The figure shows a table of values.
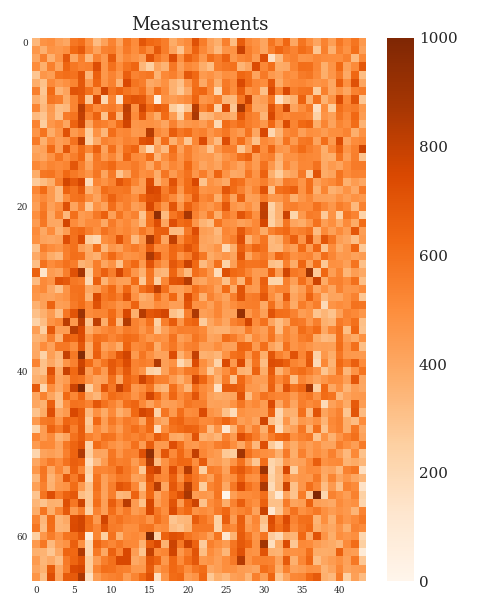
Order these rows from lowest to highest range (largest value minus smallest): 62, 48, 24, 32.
48, 32, 24, 62
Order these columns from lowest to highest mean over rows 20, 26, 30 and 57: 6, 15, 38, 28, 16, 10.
28, 38, 6, 10, 16, 15
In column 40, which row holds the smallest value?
21
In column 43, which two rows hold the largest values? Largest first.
13, 3
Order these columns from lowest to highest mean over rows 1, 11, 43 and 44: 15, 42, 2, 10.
2, 42, 10, 15
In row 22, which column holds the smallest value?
31
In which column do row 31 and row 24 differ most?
8
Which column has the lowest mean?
7
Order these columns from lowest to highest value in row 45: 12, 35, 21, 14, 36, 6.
36, 12, 21, 35, 6, 14
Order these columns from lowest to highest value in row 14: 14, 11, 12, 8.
11, 14, 8, 12
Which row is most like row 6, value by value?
58
